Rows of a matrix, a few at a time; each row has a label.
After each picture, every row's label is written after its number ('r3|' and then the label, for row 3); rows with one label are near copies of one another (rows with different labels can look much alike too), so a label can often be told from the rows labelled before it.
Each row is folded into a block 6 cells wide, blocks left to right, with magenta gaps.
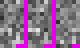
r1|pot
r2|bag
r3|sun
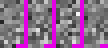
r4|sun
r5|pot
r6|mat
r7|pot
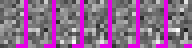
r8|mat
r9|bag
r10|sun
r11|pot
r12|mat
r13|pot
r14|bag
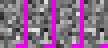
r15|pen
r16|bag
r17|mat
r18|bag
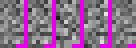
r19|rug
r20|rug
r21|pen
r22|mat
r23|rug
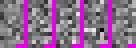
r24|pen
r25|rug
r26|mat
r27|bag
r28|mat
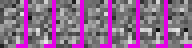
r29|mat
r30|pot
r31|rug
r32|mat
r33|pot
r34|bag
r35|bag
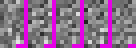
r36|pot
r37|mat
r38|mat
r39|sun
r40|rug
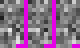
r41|pot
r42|bag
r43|pot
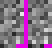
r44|mat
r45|sun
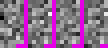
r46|pen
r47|mat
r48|rug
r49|mat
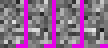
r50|rug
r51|bag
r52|rug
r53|bag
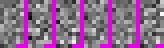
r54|mat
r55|pen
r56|sun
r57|pen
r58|sun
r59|mat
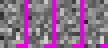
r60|pen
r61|pot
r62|rug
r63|sun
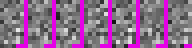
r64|sun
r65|pot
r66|pen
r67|mat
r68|sun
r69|pot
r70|sun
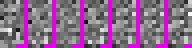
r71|bag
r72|sun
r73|rug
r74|sun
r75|mat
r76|mat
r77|mat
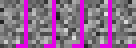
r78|sun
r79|rug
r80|pen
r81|mat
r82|rug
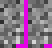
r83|sun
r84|sun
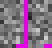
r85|sun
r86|pen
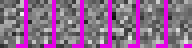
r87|mat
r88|sun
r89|rug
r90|sun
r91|pen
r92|pot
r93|pot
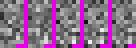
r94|pen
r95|pot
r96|sun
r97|sun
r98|sun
